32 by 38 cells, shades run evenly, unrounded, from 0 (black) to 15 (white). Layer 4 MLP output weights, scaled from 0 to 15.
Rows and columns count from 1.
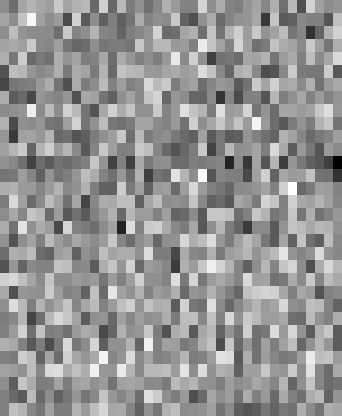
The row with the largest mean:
29
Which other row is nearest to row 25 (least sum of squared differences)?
30
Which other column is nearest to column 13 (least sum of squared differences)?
34
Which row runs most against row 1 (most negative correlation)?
3
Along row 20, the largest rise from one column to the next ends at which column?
21
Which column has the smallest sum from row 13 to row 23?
38
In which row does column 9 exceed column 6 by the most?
10
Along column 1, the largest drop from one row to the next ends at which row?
6
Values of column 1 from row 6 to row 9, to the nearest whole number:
5 4 10 8
